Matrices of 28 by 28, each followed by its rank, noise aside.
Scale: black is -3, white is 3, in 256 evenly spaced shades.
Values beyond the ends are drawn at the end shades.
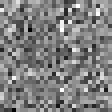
seven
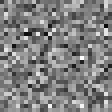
seven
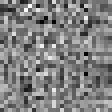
seven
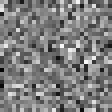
seven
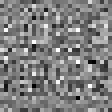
five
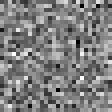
eight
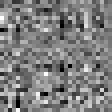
six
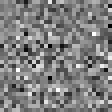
eight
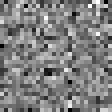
seven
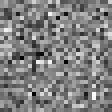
six
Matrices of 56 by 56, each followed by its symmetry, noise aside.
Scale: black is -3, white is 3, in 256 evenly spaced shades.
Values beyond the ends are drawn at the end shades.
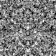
mirrored left to right.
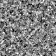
symmetric.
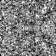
mirrored top to bottom.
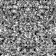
mirrored left to right.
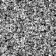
mirrored top to bottom.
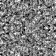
mirrored top to bottom.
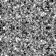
mirrored top to bottom.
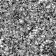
symmetric.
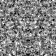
mirrored left to right.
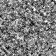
symmetric across the other diagonal.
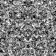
mirrored left to right.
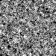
symmetric across the other diagonal.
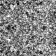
mirrored top to bottom.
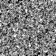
same after a half turn.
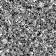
symmetric.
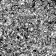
symmetric across the other diagonal.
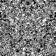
mirrored left to right.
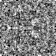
mirrored top to bottom.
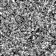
symmetric.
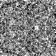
mirrored top to bottom.
